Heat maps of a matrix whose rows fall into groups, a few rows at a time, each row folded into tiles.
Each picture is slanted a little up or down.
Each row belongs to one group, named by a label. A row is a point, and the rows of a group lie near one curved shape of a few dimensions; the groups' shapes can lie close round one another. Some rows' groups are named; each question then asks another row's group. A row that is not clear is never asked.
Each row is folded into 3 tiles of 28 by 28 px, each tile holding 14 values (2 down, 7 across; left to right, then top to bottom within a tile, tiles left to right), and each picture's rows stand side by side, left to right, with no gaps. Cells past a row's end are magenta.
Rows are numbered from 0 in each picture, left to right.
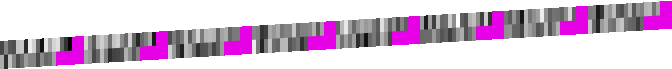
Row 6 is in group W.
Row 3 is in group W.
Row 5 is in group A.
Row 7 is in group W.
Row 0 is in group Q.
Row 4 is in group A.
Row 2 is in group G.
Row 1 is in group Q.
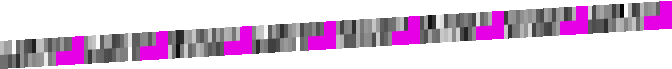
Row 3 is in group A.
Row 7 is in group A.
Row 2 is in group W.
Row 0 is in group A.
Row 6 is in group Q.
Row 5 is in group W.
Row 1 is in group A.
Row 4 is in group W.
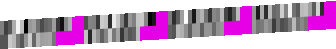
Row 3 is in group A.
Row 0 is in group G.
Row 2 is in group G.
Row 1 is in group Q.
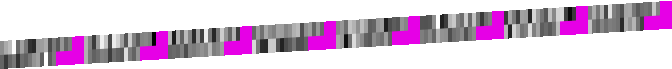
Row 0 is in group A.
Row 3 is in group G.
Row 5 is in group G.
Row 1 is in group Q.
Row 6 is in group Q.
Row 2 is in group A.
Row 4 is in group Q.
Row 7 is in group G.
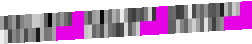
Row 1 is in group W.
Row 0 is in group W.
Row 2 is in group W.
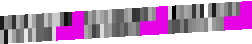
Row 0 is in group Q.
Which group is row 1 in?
Q
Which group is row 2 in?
A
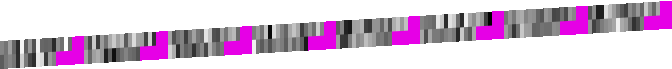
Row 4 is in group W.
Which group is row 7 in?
W
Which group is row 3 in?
G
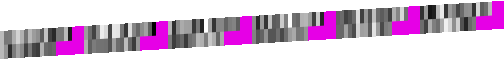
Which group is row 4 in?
W
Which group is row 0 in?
Q
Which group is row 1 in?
Q
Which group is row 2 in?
A
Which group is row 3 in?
A
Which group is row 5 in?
W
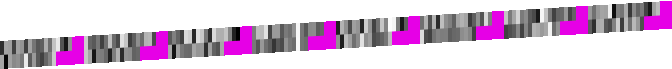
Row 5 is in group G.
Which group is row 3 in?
A
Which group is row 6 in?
A
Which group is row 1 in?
W
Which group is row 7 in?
G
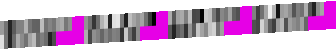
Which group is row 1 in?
Q
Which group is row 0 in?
W
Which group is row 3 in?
G
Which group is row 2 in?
A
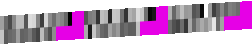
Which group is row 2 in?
A
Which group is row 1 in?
Q
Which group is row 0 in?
Q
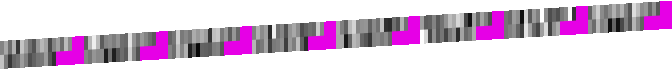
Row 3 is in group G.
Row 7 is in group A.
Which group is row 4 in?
Q
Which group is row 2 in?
A
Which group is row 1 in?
A
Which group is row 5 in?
W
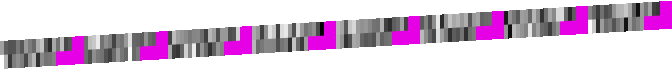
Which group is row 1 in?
A
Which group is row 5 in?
G
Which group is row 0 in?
W
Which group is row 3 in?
Q
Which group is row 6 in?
Q
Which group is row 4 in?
Q
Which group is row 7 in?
W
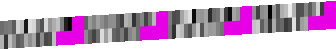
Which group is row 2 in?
G
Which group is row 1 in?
Q
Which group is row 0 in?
Q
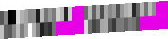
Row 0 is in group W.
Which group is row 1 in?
G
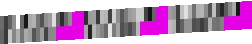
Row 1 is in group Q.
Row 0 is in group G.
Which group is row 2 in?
Q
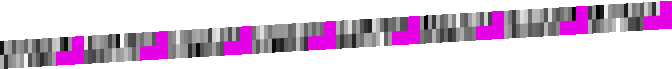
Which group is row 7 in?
W
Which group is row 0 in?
Q
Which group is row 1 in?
A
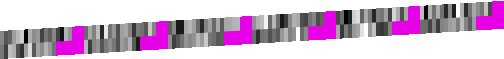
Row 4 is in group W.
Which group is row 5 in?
A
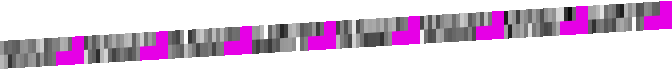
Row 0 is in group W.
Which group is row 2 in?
G
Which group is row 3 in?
A
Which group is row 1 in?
G
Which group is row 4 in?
G
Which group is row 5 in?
G
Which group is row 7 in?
A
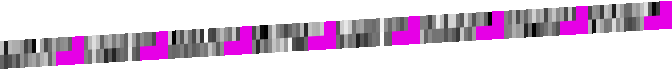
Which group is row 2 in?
A
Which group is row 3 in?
W
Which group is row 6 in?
A
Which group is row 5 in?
Q
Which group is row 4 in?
A
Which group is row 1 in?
A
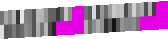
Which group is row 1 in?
A
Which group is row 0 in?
G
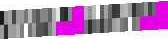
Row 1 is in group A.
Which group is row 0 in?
Q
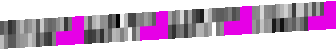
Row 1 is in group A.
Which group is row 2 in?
A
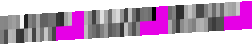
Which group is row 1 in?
Q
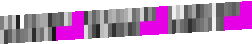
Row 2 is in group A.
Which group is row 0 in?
G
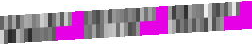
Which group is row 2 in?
W
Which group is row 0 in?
G
